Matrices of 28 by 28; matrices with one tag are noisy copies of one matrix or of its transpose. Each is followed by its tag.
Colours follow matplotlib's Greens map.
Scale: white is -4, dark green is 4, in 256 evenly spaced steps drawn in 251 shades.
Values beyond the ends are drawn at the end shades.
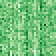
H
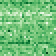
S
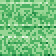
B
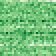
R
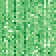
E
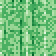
R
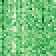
S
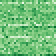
B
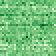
E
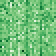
H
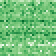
R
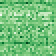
S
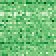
S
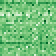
S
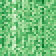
S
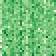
R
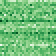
R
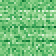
H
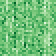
E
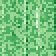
B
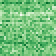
S
